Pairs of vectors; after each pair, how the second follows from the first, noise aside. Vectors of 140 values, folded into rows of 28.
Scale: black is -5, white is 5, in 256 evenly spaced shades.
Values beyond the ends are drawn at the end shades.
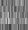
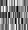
wrapped around, scaled up.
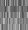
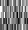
wrapped around, scaled up.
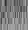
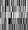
wrapped around, scaled up.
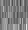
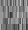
negated.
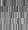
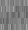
wrapped around, shrunk.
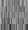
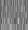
negated, shrunk.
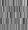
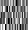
wrapped around, scaled up.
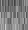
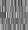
shuffled.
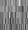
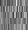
shuffled.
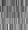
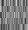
sign-scrambled.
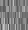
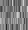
shuffled.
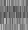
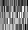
wrapped around, scaled up.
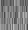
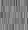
reversed, negated, shrunk.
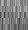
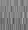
reversed, negated, shrunk.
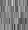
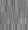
negated, shrunk.
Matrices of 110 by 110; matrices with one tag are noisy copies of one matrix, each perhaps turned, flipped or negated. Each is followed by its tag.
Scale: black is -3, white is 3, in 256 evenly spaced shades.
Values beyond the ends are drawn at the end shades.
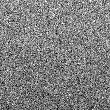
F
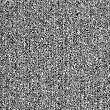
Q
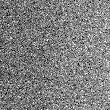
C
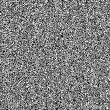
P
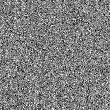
P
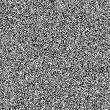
P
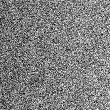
F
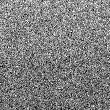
C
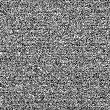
Q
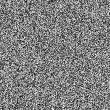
P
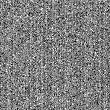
Q
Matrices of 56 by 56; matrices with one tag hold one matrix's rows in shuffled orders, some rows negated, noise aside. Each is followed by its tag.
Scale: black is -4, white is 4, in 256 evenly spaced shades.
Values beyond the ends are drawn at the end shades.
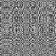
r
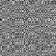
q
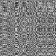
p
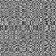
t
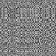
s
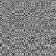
q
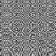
r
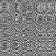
p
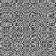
r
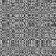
q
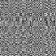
t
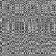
q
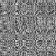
p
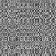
s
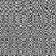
t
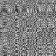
p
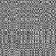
s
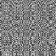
r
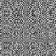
r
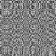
r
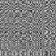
t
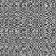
t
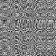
p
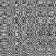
p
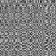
t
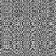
r
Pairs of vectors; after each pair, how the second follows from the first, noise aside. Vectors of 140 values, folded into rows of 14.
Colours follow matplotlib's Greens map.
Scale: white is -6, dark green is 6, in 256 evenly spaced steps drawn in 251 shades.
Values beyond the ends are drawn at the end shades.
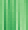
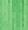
reversed, shrunk.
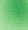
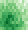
reversed, scaled up.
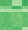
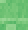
reversed, shrunk.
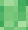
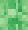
wrapped around.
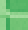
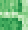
reversed, scaled up.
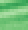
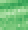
copied.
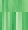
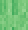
wrapped around, negated, shrunk.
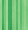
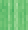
wrapped around, negated, shrunk.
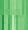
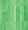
wrapped around, negated, shrunk.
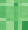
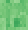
wrapped around, shrunk.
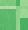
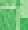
copied.
